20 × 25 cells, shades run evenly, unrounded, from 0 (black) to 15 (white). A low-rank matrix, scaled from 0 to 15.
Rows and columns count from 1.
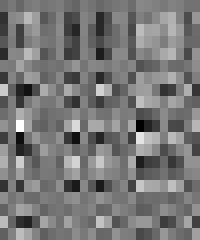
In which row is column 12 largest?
11
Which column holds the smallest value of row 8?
4
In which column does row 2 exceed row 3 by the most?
3
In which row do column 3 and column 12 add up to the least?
12
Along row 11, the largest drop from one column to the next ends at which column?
18
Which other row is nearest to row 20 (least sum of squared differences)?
10
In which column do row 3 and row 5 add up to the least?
13
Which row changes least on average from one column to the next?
1
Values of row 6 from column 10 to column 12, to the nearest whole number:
9 7 8
